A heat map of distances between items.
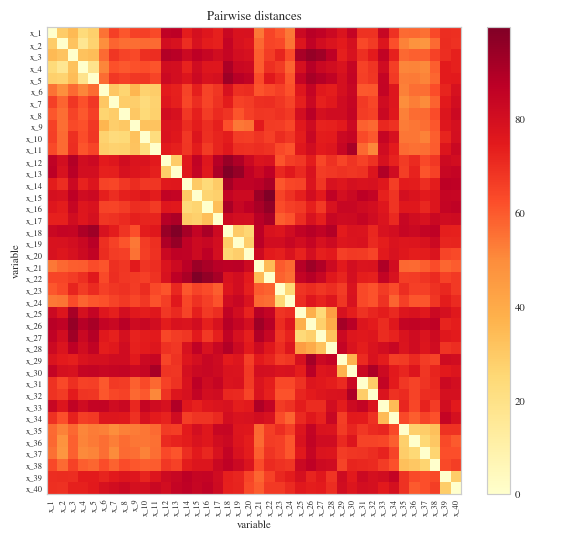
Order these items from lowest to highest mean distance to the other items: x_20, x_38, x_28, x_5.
x_38, x_5, x_20, x_28
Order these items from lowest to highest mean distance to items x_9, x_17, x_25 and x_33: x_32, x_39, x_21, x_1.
x_32, x_1, x_39, x_21
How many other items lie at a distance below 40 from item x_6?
5
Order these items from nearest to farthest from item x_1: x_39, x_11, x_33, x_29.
x_11, x_39, x_29, x_33
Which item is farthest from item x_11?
x_30
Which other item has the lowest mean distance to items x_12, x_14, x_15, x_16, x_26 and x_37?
x_17
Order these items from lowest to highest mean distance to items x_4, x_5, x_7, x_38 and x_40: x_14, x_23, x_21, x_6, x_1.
x_1, x_6, x_21, x_23, x_14
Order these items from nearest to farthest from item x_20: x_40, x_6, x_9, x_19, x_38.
x_19, x_9, x_40, x_6, x_38
